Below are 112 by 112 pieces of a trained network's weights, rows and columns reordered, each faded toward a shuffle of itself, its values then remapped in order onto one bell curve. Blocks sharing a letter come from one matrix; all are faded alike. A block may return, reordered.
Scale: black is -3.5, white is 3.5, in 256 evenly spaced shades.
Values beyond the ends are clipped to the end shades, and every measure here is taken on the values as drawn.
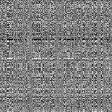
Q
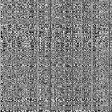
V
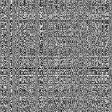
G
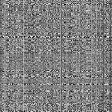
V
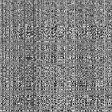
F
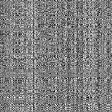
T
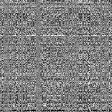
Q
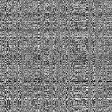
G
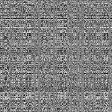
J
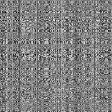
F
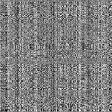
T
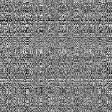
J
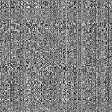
V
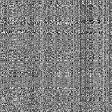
V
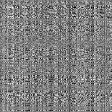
F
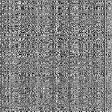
F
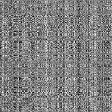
T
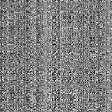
F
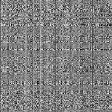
V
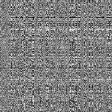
G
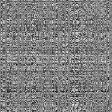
G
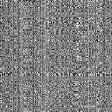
V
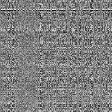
Q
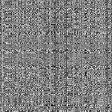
V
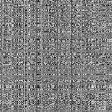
V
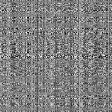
F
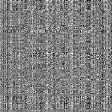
T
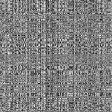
T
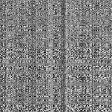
F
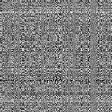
G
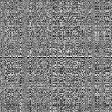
Q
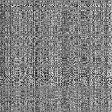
T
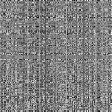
F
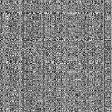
V
